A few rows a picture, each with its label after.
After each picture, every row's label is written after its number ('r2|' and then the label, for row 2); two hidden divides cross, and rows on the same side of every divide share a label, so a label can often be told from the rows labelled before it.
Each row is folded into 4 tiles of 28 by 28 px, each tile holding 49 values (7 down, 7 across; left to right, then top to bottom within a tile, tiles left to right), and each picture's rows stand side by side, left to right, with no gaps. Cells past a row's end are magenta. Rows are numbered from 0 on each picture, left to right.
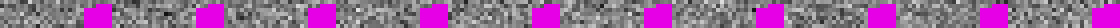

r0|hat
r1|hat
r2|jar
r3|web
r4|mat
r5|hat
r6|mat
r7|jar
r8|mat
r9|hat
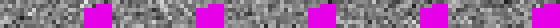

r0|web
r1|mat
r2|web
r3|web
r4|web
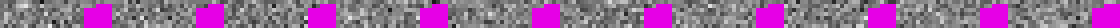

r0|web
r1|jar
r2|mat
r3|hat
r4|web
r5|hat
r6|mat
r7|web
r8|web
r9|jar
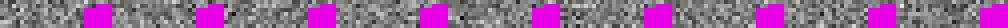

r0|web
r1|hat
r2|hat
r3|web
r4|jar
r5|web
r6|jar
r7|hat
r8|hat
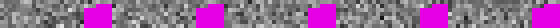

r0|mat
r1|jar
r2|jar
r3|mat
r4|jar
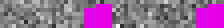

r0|web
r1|hat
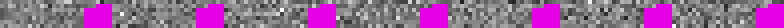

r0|mat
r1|web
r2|jar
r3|jar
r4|web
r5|mat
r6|web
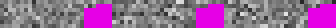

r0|mat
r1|mat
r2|jar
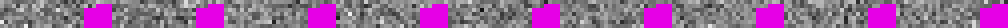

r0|mat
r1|web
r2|hat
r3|mat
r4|hat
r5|web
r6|jar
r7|mat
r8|jar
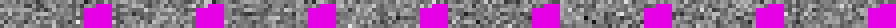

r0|hat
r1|web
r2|web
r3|mat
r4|web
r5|mat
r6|mat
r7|jar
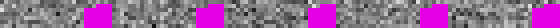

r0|jar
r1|web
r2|web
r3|hat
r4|web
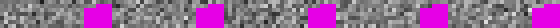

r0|mat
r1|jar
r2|mat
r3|jar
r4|mat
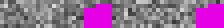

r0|web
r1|mat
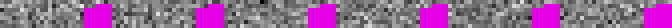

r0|web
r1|web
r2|hat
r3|hat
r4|web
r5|mat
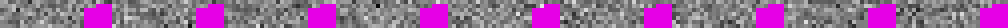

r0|web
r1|mat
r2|hat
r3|jar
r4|hat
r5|jar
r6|hat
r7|web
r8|hat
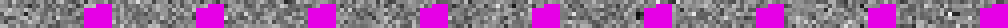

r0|hat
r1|web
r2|jar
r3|web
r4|jar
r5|mat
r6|web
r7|mat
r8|web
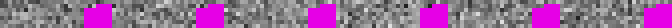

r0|hat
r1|hat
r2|hat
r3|jar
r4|hat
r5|jar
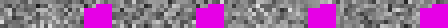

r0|jar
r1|web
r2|jar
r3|web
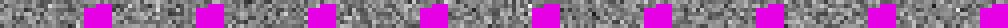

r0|jar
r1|jar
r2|hat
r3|mat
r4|mat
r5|web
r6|web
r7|mat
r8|hat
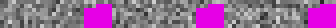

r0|jar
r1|jar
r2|hat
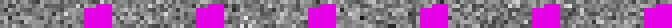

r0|hat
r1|mat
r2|hat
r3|mat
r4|mat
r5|mat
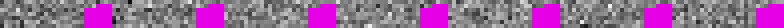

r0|hat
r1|mat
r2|web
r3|jar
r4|web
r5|web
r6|mat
